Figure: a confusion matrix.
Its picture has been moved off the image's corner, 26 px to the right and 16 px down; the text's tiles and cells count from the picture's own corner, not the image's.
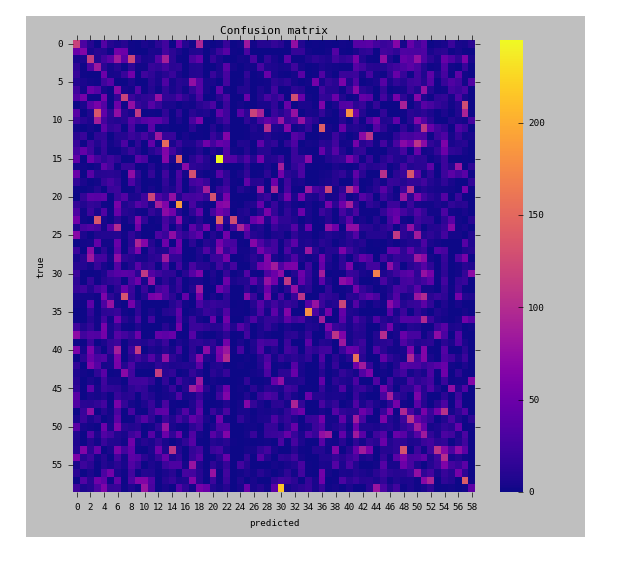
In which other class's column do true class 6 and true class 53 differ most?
48
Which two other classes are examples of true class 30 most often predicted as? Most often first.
44, 10
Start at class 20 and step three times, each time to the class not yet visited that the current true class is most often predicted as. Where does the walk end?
51
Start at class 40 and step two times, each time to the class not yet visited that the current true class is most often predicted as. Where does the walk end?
3
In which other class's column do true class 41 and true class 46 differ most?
49
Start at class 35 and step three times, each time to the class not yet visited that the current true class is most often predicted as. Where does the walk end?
22
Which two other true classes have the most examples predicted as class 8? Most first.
2, 17
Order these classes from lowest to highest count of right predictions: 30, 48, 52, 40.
52, 40, 30, 48
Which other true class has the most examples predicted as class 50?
13
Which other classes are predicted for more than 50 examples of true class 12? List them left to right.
22, 42, 43
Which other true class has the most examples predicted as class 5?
34
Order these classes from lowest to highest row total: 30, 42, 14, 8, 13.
14, 42, 8, 13, 30
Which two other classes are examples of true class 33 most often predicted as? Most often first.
7, 51
